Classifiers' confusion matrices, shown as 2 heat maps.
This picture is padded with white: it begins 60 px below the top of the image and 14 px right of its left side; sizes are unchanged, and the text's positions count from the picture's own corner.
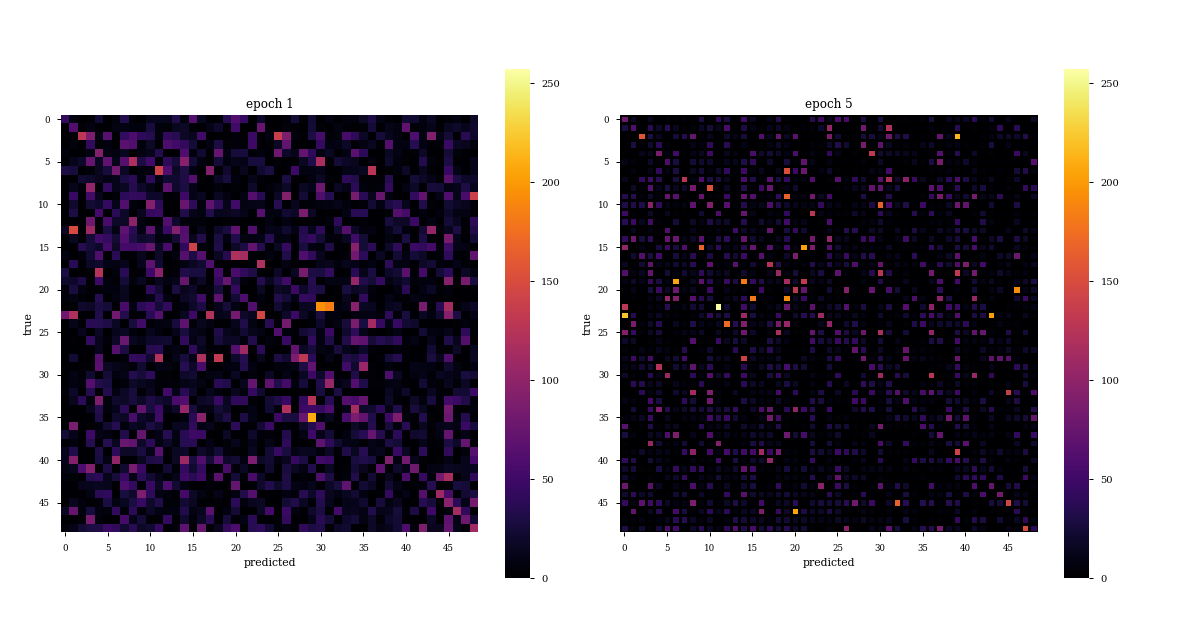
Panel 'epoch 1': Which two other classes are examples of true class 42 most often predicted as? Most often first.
45, 44
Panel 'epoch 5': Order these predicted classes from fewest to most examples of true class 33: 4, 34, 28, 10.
34, 4, 28, 10
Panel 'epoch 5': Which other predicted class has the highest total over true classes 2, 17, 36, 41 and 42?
39
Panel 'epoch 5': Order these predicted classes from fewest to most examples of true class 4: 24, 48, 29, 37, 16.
48, 16, 24, 37, 29
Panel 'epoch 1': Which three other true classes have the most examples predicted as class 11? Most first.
6, 28, 18
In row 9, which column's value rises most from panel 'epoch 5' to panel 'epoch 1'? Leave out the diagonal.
48
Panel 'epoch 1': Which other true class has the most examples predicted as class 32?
46
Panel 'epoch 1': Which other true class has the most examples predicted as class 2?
41
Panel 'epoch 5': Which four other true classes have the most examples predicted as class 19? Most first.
21, 9, 6, 24
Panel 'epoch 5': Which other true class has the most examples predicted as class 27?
45
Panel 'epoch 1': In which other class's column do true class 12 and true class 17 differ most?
23
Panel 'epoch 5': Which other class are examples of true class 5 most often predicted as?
37
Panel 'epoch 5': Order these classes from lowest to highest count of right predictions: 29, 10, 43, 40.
40, 29, 43, 10
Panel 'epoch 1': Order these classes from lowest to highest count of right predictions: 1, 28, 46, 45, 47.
1, 47, 45, 46, 28
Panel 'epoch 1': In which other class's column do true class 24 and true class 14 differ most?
36
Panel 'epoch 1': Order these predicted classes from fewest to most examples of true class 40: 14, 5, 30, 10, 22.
5, 10, 30, 22, 14
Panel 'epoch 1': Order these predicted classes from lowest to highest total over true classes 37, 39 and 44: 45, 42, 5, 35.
5, 35, 42, 45
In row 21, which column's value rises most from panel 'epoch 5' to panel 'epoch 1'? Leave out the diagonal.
18
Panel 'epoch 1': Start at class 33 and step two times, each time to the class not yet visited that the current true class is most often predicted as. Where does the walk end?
35
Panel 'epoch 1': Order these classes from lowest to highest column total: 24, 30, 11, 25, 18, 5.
24, 25, 5, 18, 11, 30
